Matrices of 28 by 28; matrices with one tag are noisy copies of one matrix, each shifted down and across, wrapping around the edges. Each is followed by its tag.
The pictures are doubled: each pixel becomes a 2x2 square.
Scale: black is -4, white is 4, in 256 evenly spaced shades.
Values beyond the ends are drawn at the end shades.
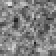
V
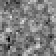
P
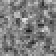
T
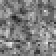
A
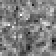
V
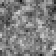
P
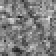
A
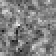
P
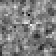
T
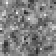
V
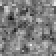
T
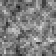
V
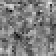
A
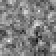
P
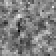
P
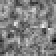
T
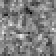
A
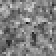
V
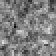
V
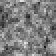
V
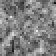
P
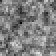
V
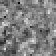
P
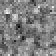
T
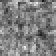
A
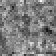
A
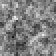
P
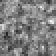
T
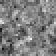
P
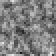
A
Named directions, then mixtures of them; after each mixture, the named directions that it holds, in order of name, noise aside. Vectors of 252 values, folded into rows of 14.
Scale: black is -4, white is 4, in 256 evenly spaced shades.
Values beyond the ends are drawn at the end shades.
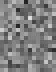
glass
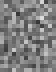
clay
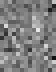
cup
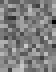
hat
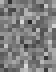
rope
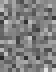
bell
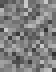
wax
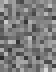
bell.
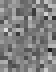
bell, glass, wax.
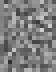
clay, glass.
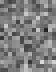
cup, rope, wax.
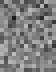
clay, hat.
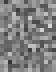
clay, glass.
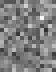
clay, wax.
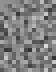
bell, clay, cup.
